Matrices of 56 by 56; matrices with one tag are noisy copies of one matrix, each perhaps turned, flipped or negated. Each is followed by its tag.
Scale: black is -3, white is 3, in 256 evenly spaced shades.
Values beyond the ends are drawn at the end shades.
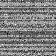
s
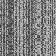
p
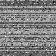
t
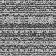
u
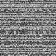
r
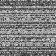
t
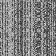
p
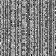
r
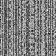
r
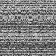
p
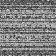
t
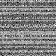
s
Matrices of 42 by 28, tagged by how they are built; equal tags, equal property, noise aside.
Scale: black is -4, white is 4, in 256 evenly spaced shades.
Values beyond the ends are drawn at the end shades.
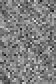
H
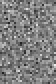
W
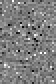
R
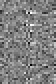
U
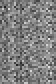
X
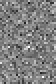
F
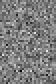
W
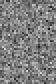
W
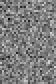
W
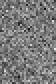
H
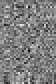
U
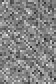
H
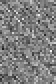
H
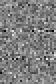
F
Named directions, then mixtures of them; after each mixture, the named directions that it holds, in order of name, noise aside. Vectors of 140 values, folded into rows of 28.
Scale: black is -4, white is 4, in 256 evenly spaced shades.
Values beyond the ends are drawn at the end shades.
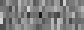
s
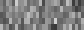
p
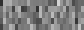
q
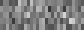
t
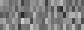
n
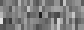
s.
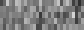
p, q, s.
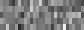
n, p, t.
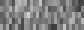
p, t.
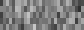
p, q, t.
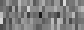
s.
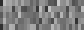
q.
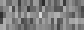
s.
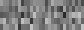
n.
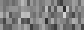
n, q, t.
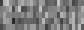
q, t.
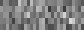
t.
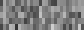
n, p, q.
